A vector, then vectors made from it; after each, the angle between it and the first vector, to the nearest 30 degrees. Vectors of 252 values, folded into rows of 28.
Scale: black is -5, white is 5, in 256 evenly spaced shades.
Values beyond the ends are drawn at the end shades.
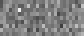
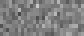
60 degrees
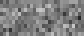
90 degrees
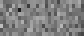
150 degrees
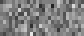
60 degrees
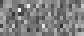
30 degrees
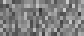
60 degrees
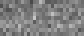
90 degrees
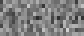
60 degrees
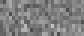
90 degrees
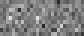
120 degrees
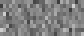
60 degrees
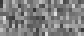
60 degrees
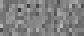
150 degrees
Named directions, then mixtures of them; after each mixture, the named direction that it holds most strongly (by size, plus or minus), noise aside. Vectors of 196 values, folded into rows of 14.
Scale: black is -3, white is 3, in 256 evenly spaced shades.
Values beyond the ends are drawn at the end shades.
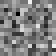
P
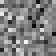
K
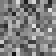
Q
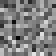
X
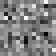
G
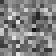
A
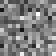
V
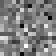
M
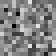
P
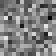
M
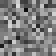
Q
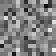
Q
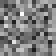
P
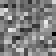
K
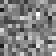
V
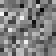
K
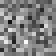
K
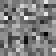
G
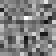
G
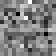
P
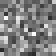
M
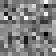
G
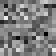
G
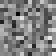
P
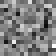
P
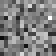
M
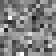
A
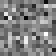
G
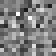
P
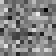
A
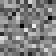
M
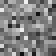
V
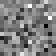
M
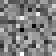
V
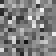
K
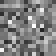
K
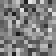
Q
